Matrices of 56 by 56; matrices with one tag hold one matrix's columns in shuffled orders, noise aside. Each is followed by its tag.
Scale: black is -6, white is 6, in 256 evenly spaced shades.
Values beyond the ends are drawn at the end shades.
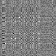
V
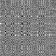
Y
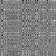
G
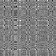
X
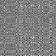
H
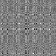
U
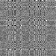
X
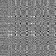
Y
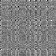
X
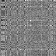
X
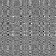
Y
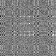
Y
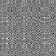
V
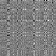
G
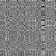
X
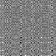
H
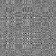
V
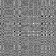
Y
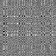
Y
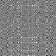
H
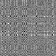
Y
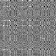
X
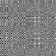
V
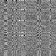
G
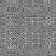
V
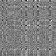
X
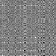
H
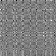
G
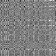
X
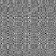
V
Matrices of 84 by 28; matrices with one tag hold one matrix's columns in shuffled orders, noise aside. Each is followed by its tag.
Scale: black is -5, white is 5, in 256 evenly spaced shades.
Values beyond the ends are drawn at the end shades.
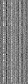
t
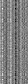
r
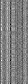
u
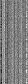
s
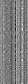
u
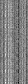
s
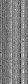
s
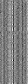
u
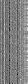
u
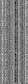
t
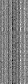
u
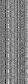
s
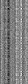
r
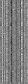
t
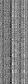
s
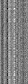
r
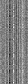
s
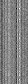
r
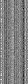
r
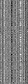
t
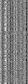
u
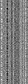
r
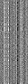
u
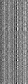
u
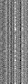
u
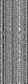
u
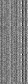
t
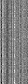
s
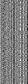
u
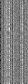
u
